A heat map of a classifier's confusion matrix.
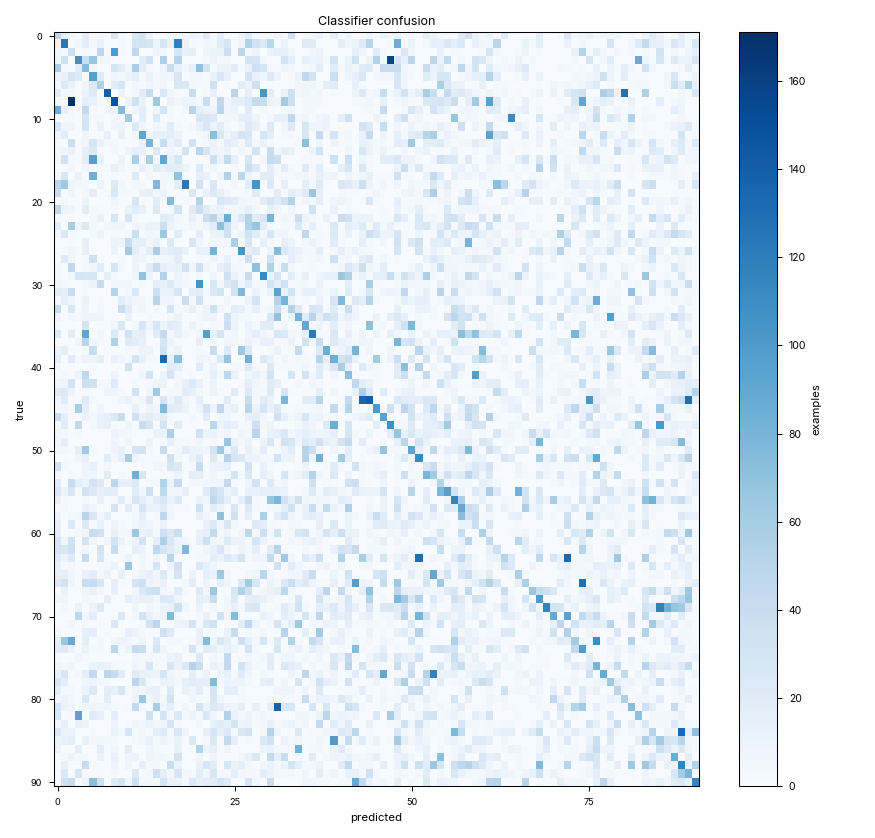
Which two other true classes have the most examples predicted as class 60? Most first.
38, 39
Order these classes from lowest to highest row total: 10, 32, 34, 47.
10, 32, 34, 47
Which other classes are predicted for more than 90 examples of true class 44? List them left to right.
43, 75, 89
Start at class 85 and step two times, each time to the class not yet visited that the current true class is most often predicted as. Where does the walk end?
15
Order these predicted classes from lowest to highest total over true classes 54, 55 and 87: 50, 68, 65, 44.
44, 68, 50, 65
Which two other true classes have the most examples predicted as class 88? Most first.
84, 49
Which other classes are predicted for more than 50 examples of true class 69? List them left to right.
85, 86, 87, 88
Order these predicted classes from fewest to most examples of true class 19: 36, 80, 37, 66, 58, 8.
80, 37, 8, 58, 66, 36
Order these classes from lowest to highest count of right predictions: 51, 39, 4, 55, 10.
10, 4, 39, 55, 51
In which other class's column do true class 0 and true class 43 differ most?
14
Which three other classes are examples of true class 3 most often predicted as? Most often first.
47, 82, 5
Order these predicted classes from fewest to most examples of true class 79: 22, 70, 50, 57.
57, 70, 22, 50
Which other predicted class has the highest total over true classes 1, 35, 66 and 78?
48
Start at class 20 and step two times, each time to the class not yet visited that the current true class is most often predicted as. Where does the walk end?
68
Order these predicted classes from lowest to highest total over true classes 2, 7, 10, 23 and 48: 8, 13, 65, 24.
65, 13, 24, 8
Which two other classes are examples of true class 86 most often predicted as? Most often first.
34, 20
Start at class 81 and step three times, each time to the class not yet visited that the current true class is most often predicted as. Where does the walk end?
22
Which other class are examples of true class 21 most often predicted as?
0
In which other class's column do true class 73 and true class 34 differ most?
76
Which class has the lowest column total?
69
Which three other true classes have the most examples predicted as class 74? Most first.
66, 8, 81
